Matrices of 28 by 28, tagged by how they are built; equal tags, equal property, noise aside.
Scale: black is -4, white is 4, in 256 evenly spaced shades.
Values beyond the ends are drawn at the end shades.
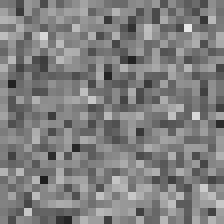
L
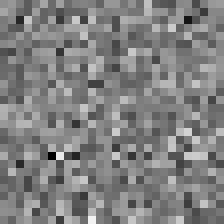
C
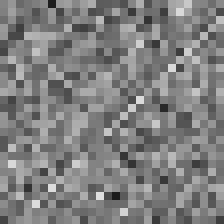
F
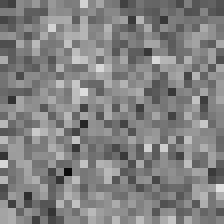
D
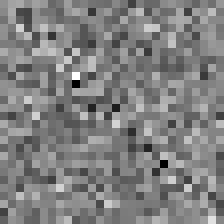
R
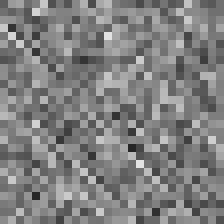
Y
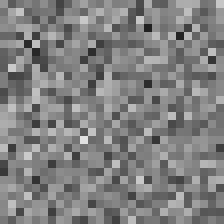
F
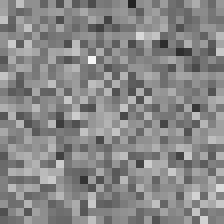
Y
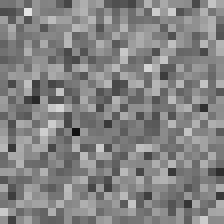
F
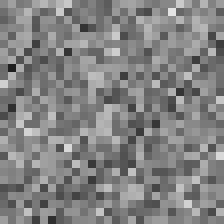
F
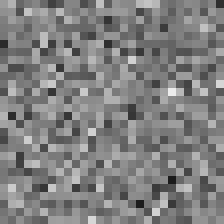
L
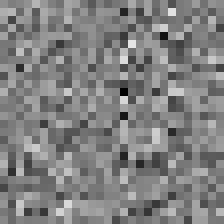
C
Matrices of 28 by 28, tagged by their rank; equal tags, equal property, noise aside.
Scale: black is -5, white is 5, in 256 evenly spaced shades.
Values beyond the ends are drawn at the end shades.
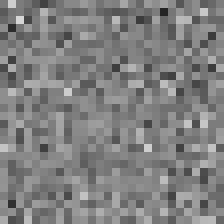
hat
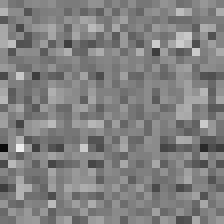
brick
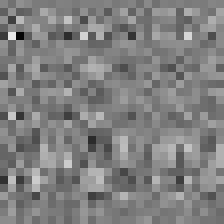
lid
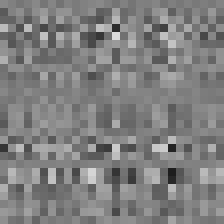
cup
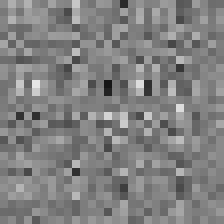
brick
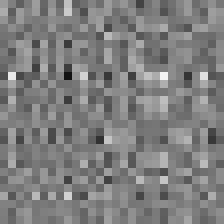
lid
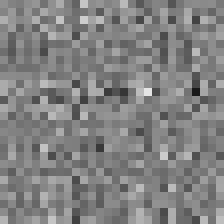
brick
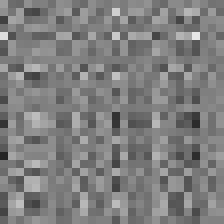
cup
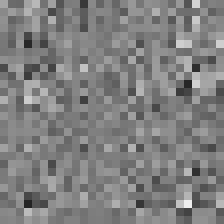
brick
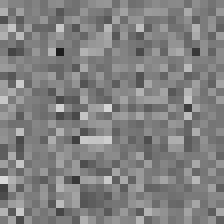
brick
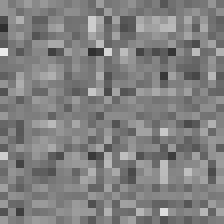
lid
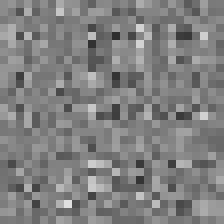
brick
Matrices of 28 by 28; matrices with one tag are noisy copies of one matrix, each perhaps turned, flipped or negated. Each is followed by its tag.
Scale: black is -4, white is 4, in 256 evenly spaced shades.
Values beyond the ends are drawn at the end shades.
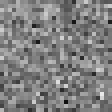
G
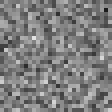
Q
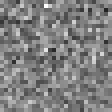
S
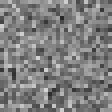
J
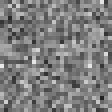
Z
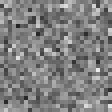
S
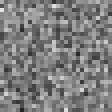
Z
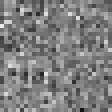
G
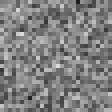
J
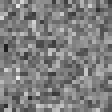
S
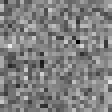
G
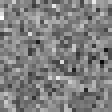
Z
